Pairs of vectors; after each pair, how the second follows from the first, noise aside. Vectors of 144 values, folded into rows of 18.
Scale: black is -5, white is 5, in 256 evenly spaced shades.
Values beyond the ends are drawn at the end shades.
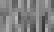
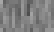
wrapped around, shrunk.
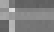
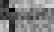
negated, scaled up.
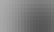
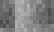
wrapped around.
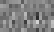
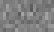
wrapped around, shrunk.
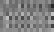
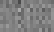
wrapped around, shrunk.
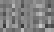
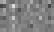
reversed, partly zeroed.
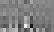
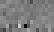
negated, partly zeroed.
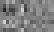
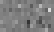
reversed, partly zeroed.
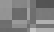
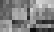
negated, scaled up.
